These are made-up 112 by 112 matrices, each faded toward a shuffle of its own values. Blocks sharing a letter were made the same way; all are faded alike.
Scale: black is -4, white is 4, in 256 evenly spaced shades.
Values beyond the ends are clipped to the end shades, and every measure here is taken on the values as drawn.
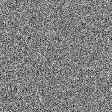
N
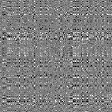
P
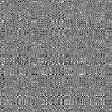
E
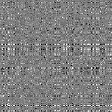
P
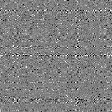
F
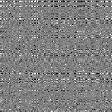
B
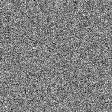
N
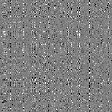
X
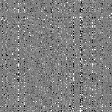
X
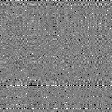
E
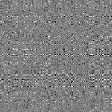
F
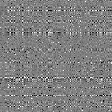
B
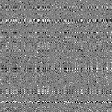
B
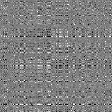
P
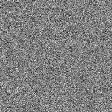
N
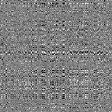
E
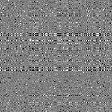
B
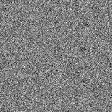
N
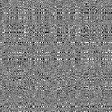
E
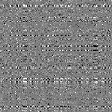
E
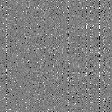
X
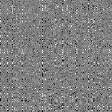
X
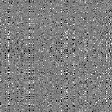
X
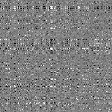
F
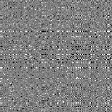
E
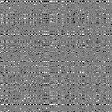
P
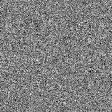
N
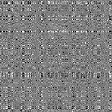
B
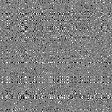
F
